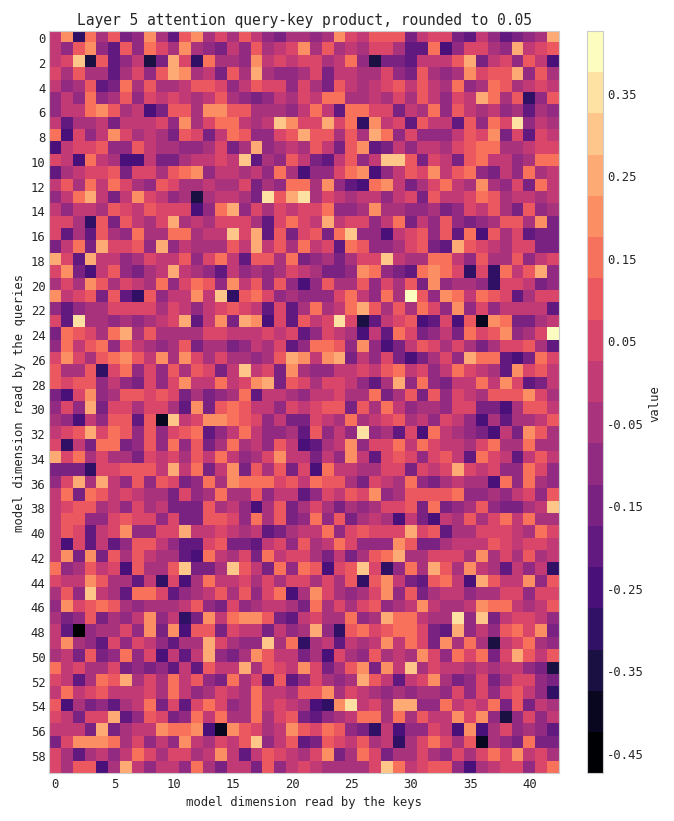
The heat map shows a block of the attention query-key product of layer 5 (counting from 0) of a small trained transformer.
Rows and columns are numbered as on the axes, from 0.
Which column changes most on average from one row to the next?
26
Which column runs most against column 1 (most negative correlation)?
25
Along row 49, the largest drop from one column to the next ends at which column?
21
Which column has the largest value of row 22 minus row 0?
34
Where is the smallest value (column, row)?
2, 48
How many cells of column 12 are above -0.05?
27
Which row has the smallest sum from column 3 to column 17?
41
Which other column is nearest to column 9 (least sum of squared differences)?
7
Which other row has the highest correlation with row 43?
16
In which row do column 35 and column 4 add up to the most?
56
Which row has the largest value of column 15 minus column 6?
43
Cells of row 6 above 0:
16
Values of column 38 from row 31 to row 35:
-0.2 0 -0.05 0 -0.1
